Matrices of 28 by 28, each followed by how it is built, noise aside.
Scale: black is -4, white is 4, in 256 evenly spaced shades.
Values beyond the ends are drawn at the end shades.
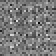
repeating rows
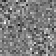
block diagonal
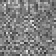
blocks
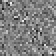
block diagonal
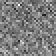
Toeplitz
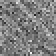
Toeplitz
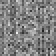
blocks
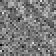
Toeplitz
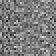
repeating rows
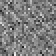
Toeplitz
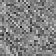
Toeplitz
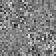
block diagonal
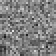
blocks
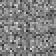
repeating rows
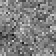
smooth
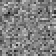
blocks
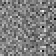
repeating rows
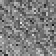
Toeplitz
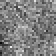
smooth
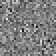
block diagonal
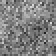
smooth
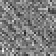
Toeplitz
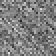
Toeplitz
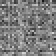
blocks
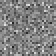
repeating rows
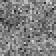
smooth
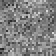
smooth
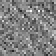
Toeplitz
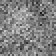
smooth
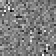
block diagonal
